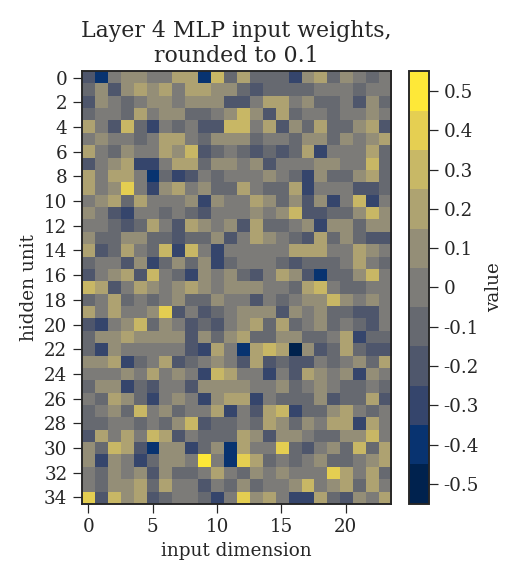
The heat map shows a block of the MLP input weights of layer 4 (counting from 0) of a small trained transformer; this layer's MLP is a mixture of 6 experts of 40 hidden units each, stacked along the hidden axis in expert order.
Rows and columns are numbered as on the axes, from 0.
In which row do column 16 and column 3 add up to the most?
9
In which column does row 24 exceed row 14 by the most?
10
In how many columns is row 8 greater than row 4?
6
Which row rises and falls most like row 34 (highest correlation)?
8
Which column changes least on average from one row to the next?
20
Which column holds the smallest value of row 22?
16
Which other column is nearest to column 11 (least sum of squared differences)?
1
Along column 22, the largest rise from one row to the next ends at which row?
11
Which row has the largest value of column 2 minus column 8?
30
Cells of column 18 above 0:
17
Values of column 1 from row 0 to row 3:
-0.4 0.1 0.1 0
